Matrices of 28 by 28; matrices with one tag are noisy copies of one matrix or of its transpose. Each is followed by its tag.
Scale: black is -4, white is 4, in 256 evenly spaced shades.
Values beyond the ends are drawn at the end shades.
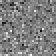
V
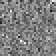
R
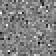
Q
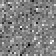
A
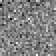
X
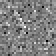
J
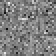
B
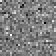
V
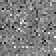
X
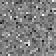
R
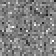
A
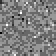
Q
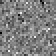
Q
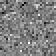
V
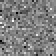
Q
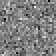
B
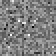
J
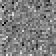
V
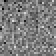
X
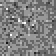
J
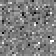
A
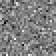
V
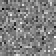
X
